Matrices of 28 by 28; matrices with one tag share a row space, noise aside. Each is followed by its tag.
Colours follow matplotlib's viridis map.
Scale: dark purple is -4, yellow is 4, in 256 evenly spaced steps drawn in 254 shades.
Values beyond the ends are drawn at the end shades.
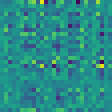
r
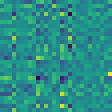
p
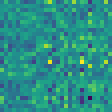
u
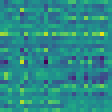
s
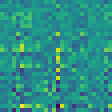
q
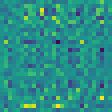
r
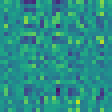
r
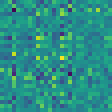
p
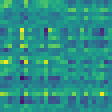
s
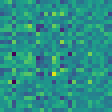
p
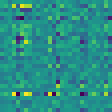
q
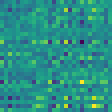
u
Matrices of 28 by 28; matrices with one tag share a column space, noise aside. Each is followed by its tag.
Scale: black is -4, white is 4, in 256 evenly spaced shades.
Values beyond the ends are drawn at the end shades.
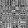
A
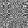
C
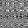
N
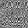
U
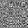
U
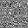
U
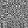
C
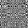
C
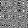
N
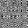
N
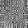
A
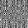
A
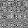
N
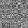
C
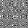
N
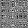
N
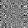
C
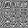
U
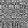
C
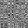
C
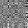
C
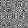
N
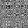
C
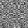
C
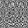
U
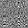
U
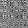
N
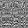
U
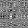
N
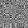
C
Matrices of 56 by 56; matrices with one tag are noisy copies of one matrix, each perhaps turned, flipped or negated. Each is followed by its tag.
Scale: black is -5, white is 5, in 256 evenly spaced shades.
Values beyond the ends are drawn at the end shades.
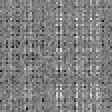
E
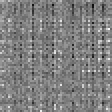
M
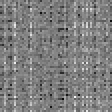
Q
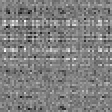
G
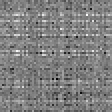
E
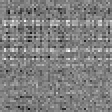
G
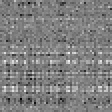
G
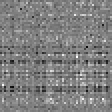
G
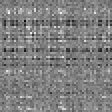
G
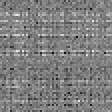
E
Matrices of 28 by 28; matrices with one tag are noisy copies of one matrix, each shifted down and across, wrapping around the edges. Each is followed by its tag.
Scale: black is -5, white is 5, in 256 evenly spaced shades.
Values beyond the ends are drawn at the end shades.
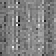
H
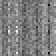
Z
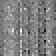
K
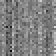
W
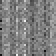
Z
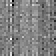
H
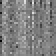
K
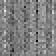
Z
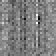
H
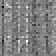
Z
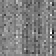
H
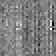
H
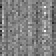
W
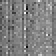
H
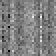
K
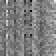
K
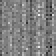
W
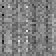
Z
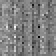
K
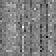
K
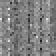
Z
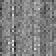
H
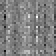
K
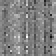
K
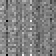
Z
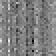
K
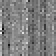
H
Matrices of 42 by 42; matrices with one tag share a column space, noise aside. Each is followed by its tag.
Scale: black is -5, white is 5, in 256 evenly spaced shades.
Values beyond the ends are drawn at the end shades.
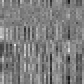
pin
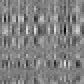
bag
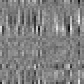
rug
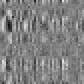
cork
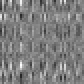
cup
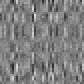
cup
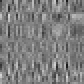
cup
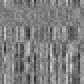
pin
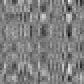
cup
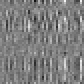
cork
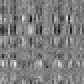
bag
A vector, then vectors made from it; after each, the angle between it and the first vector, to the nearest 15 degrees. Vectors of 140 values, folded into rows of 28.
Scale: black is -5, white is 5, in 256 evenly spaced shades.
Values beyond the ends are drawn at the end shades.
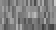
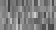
45 degrees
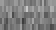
60 degrees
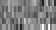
135 degrees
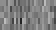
105 degrees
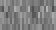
90 degrees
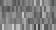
105 degrees
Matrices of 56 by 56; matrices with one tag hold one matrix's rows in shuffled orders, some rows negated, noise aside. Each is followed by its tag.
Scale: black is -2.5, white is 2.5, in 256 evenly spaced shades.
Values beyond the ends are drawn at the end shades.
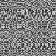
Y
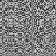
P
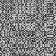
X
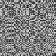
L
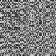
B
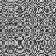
P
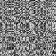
L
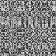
Y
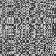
L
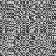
L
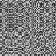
P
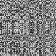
B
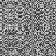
P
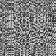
L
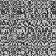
Y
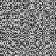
B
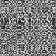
Y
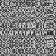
X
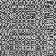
X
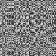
L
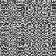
Y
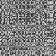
X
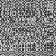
X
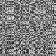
L
